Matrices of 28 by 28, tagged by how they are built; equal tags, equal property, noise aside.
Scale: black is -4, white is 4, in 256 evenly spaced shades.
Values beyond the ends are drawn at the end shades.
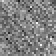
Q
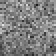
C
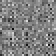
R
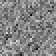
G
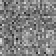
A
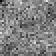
C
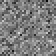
G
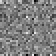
R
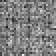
A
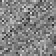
G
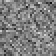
Q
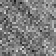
Q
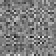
R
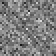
Q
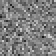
Q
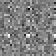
R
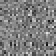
R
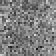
C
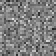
A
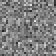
R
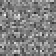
A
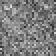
Q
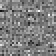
R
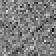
G
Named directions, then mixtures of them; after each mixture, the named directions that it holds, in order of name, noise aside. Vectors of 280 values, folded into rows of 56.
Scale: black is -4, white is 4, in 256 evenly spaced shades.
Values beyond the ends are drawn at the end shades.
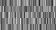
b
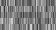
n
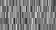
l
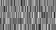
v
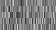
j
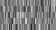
j, l, n.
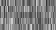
n.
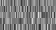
v.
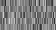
b, j, n.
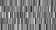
b, j, l.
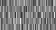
b, v.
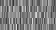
j, l.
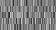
b, j.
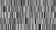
j, l, v.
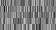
n, v.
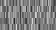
l.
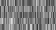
n.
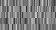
l.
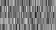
l, n.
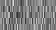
j.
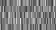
b.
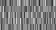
b.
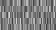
b, j.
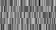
b, v.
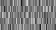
b, j, v.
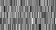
b, l, v.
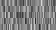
j, l, n.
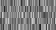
b, v.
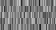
b, v.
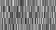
j.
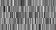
j, n, v.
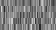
l, n, v.
